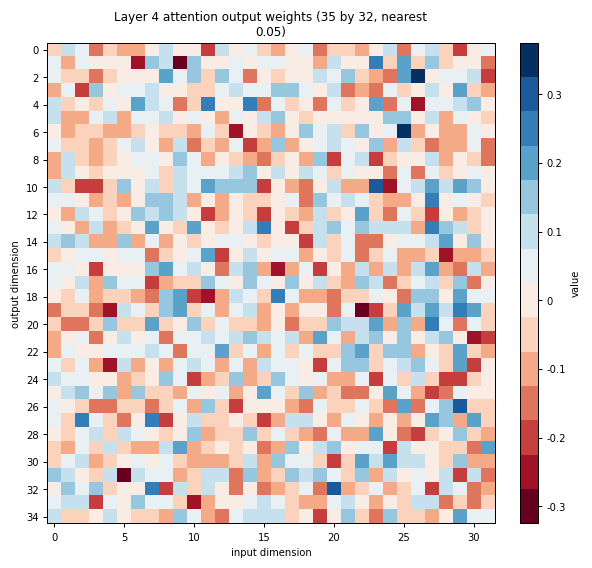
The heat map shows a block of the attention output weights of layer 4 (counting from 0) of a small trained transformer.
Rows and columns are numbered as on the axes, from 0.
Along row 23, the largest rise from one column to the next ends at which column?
5
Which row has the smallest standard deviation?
9
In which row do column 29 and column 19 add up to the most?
26
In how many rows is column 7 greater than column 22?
19
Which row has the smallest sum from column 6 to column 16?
6
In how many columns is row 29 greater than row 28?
15
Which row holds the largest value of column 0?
31
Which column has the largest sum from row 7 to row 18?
27
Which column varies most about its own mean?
29
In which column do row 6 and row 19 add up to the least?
4
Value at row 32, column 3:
0.15
